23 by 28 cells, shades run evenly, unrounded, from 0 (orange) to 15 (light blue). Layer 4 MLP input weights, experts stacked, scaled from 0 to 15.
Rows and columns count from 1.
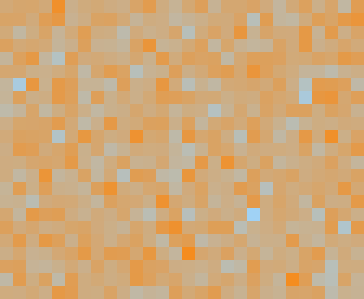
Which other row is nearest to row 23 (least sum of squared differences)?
6
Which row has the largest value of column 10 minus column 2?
12
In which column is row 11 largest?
5
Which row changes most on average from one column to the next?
11
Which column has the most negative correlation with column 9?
3
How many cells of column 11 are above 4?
19
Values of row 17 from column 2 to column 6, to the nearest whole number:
9 3 4 4 7
